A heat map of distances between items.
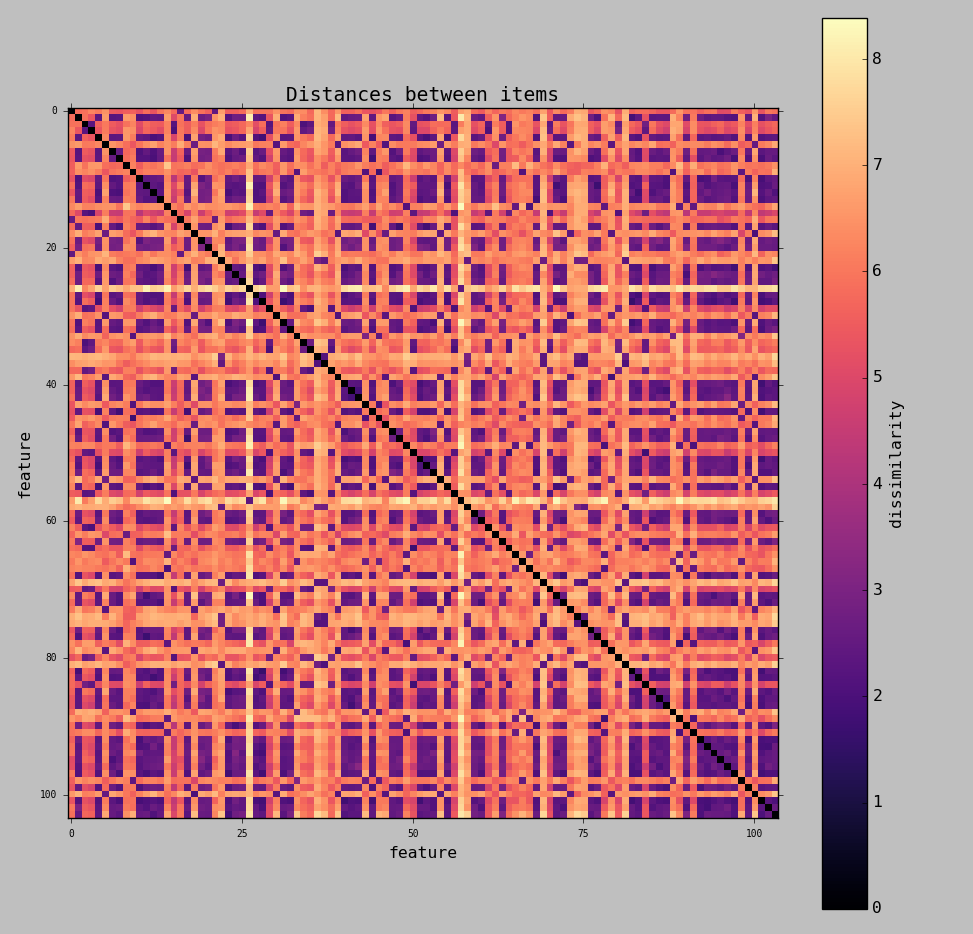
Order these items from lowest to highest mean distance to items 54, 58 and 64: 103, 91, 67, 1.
67, 91, 1, 103
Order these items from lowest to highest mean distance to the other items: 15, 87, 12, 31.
87, 12, 31, 15
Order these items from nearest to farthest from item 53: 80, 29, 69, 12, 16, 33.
12, 29, 80, 16, 33, 69
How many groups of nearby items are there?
9
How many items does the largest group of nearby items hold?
52
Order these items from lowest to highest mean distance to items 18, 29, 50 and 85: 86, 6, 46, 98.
86, 6, 46, 98
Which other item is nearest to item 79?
39
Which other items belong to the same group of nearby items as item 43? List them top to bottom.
9, 33, 45, 66, 88, 98
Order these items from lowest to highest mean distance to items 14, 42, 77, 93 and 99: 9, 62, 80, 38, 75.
80, 38, 9, 62, 75
